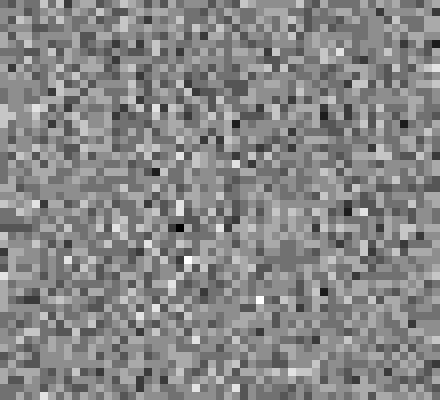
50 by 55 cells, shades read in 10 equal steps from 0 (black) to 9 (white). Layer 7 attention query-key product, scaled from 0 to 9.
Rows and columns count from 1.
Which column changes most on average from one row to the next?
23
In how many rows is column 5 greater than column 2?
22
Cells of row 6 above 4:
29
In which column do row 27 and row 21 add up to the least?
44
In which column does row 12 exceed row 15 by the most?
24
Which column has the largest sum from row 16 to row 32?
11
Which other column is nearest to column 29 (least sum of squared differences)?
14
